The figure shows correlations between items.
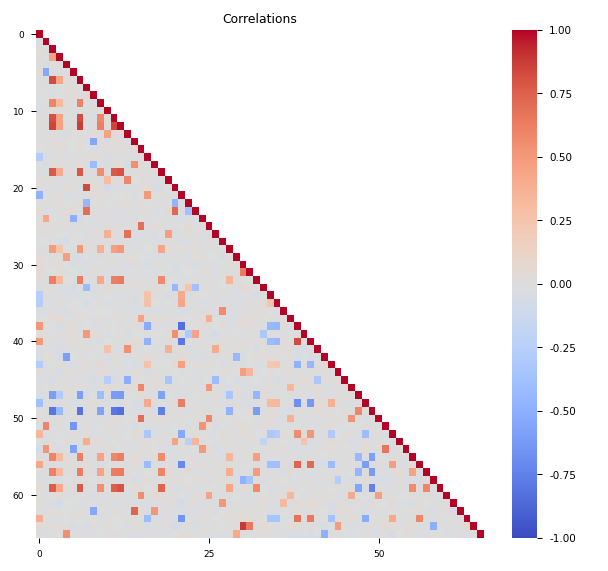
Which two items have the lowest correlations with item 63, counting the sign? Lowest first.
21, 48
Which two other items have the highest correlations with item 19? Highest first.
13, 26
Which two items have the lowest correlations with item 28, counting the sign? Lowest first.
49, 47
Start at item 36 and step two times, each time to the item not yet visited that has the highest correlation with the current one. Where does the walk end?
61
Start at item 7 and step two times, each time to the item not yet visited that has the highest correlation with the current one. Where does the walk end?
23
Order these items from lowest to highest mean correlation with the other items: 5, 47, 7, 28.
47, 5, 7, 28
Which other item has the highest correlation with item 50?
15
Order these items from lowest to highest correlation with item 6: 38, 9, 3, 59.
38, 3, 9, 59
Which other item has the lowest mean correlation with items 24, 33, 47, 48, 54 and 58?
5
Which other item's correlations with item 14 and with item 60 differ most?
62
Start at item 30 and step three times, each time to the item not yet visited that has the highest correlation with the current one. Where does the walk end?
44
